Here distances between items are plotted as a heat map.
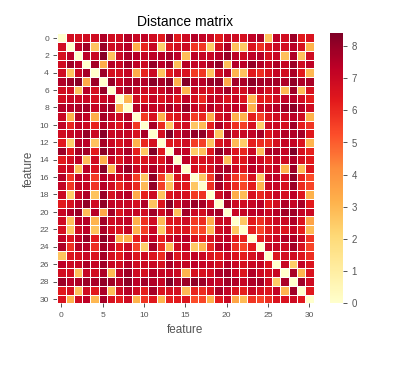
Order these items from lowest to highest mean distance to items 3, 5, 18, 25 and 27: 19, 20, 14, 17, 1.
14, 20, 1, 17, 19
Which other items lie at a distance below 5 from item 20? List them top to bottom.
3, 5, 14
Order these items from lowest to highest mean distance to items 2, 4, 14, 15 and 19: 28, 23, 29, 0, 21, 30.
29, 30, 21, 0, 23, 28
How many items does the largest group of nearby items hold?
8
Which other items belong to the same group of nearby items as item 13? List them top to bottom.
10, 16, 17, 24
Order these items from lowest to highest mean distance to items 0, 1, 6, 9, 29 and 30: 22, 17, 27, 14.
22, 27, 17, 14
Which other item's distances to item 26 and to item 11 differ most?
28
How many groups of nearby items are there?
8
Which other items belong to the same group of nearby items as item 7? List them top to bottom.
8, 23
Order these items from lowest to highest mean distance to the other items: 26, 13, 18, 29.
18, 29, 13, 26
